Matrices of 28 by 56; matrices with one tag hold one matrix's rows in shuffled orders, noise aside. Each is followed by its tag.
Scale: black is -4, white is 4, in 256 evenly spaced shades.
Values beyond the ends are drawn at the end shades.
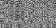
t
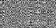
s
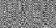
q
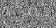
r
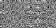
s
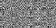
s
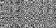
t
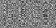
q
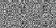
q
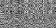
t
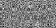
s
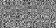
r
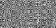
s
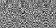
q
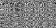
t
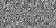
r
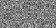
r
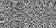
t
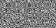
r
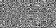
s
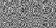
q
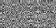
s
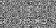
s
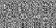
q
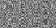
q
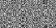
q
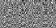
q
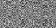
q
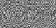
r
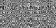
s
